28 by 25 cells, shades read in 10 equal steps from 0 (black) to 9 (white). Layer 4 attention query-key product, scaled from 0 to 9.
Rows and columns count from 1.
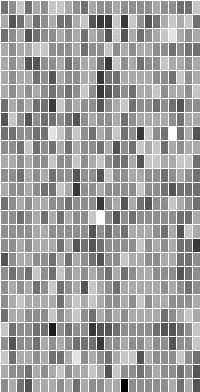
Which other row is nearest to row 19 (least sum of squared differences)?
8
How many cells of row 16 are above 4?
18
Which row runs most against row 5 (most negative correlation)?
4
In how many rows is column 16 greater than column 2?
7
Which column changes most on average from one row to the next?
13
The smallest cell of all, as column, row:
16, 28
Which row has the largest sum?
22
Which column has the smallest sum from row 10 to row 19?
25
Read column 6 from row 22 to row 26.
6 5 4 6 6
